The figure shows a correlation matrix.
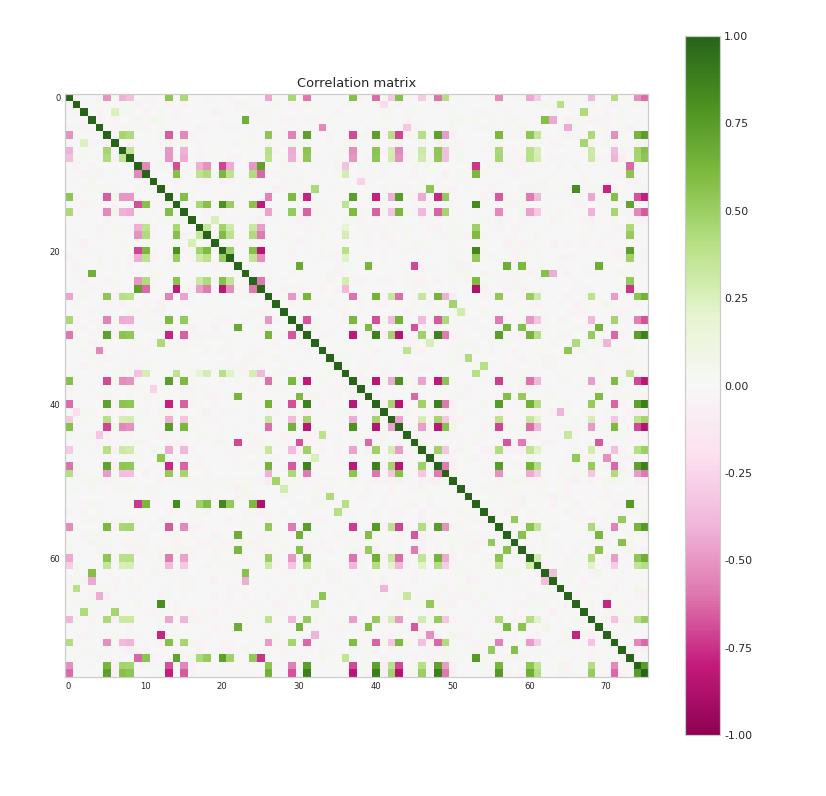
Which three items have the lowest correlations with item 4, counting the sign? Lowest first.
33, 65, 44
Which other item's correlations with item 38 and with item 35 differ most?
54
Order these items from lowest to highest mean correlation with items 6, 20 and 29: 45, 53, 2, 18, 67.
45, 2, 67, 18, 53
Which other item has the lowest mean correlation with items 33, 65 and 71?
4
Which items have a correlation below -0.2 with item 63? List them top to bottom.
3, 23, 62
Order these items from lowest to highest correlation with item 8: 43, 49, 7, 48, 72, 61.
43, 49, 72, 61, 7, 48
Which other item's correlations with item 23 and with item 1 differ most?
3
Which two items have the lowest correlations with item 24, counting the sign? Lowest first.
25, 9
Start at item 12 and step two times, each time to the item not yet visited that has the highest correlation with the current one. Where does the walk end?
47
